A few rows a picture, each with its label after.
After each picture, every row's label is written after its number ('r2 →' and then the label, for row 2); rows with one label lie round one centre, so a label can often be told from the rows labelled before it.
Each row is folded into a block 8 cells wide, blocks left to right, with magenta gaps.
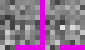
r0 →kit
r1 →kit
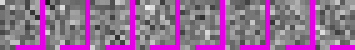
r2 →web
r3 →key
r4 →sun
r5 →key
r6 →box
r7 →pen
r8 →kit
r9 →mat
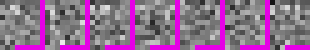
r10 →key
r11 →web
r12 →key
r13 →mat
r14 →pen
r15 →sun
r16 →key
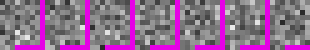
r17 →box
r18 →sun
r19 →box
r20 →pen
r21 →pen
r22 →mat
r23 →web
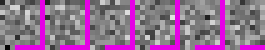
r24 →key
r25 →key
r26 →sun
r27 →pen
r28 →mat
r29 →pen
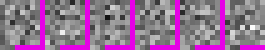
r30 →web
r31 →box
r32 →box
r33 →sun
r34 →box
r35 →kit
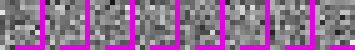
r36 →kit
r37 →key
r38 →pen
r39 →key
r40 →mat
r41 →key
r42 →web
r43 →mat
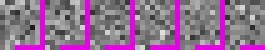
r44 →web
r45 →sun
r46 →box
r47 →box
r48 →mat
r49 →key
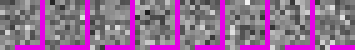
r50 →kit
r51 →pen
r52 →kit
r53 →web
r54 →box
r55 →mat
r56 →sun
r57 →key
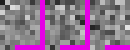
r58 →key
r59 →key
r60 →sun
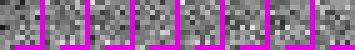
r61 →sun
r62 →web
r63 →web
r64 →box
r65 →web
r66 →kit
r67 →kit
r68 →web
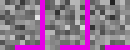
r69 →pen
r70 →sun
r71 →sun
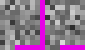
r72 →web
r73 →key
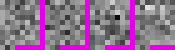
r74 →pen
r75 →sun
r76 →mat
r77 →key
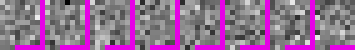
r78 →pen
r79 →pen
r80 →web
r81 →pen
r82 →key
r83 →mat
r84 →mat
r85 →box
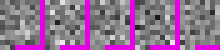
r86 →box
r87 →web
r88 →sun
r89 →sun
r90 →pen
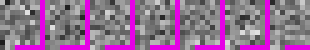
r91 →web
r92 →mat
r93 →sun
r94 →mat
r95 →web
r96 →box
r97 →sun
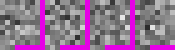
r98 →kit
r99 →box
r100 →sun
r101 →kit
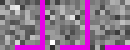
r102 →key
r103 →key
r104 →mat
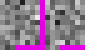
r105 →pen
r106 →web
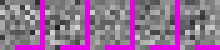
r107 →key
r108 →kit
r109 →kit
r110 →sun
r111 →kit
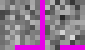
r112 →web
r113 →box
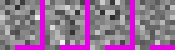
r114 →pen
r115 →web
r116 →sun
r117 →pen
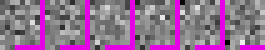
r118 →sun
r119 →box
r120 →key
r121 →key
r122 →key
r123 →web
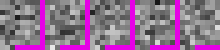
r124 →box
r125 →mat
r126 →box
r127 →pen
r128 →pen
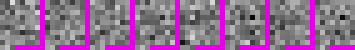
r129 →sun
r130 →box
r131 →pen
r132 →mat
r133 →web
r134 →mat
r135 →kit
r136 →mat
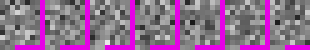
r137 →box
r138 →box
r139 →web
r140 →sun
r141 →web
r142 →mat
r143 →pen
